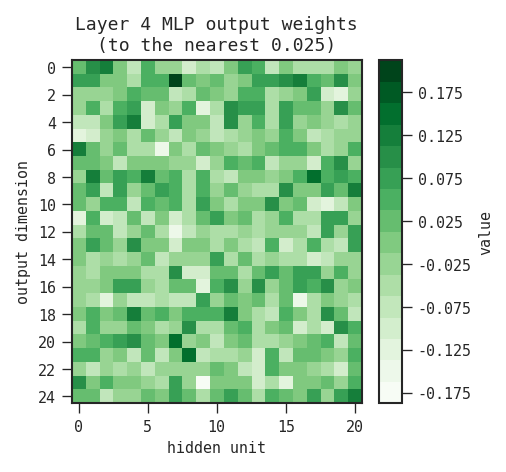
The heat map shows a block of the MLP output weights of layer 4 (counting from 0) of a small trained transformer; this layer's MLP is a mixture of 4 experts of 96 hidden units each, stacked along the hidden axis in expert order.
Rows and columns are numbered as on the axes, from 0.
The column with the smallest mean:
9
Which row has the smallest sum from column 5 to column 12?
12
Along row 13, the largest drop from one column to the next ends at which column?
15
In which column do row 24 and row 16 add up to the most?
11
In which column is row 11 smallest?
0
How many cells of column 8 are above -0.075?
21
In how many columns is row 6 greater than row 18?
6
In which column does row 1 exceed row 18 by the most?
7
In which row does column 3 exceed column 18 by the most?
10
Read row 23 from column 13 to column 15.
-0.1 -0.05 -0.125
